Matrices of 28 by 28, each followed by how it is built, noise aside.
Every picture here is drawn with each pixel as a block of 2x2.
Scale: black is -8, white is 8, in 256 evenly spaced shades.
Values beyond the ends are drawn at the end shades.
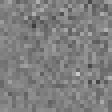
upper triangular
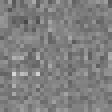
low rank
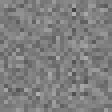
low rank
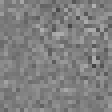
upper triangular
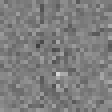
uneven columns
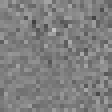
upper triangular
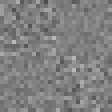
block diagonal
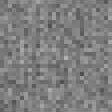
blocks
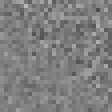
upper triangular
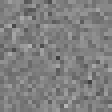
block diagonal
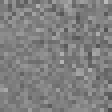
upper triangular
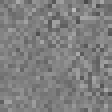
upper triangular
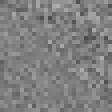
upper triangular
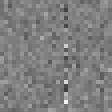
uneven columns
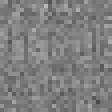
blocks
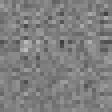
low rank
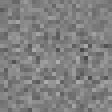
low rank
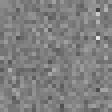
uneven columns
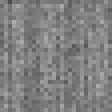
blocks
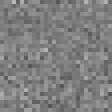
blocks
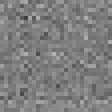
low rank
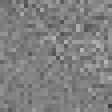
upper triangular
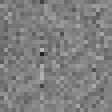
uneven columns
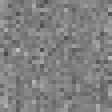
uneven columns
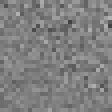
upper triangular
